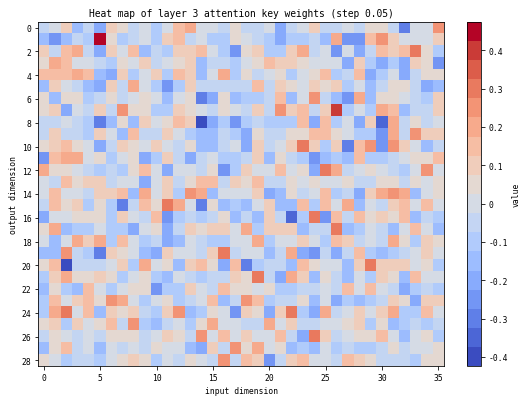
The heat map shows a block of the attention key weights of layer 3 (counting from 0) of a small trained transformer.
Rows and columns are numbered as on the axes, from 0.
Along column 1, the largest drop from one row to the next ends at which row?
18
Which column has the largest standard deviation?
5
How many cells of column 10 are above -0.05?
14
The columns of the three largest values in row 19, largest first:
16, 2, 22
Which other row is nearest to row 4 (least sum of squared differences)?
3
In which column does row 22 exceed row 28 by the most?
20
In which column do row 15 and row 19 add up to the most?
11
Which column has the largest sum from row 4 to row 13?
31
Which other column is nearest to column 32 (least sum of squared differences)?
10
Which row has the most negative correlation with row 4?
1
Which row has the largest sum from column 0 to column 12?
24
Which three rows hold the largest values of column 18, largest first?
23, 17, 28
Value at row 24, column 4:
0.15
